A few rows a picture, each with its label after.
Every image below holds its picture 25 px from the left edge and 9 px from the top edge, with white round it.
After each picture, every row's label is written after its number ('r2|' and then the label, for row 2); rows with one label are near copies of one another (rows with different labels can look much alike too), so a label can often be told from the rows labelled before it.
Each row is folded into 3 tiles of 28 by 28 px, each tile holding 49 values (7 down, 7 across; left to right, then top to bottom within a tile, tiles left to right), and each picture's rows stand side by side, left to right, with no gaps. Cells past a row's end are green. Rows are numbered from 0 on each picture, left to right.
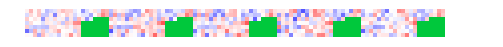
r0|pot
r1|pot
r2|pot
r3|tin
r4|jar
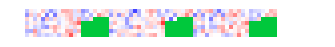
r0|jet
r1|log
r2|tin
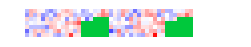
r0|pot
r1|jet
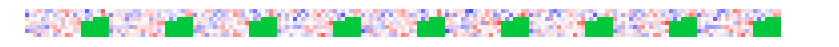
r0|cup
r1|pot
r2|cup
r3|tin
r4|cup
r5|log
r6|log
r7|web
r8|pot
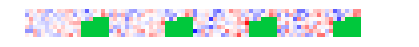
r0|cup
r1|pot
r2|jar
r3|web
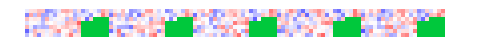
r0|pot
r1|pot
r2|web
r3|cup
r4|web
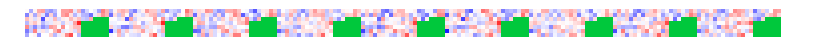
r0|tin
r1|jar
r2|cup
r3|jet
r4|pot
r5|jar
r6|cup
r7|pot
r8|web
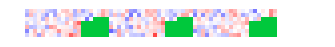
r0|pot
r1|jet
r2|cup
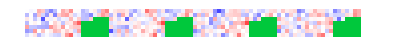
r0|tin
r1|jar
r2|log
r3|web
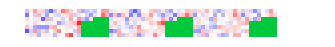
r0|jar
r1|log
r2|cup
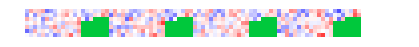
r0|web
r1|pot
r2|tin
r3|cup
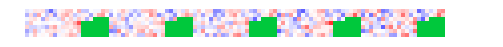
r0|log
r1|cup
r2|web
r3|log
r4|web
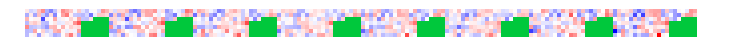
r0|tin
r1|tin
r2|pot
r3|pot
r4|jet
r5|pot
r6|cup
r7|jet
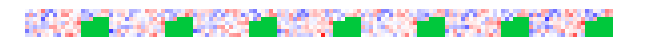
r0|tin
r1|jar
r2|cup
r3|jet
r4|tin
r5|pot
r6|tin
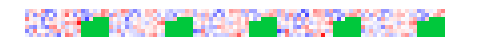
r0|web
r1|tin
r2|jet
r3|jet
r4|web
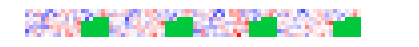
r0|pot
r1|tin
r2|jet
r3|log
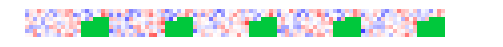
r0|cup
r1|web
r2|log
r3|cup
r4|jar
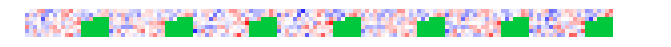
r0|tin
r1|pot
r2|jar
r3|log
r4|pot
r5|pot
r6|web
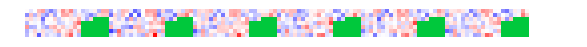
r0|tin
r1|jet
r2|jet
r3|web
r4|tin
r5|cup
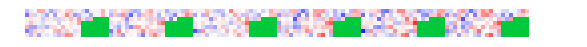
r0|cup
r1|pot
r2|jar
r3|tin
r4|jar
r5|tin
